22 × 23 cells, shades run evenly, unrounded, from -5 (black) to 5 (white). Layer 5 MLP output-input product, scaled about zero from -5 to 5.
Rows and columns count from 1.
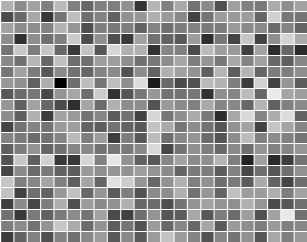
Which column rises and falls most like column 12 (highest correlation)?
21
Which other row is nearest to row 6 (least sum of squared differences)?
3
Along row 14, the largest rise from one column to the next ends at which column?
12
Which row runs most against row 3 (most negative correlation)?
16
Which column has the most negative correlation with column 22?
10
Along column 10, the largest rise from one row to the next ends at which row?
5
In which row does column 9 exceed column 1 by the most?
15
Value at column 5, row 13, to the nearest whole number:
0
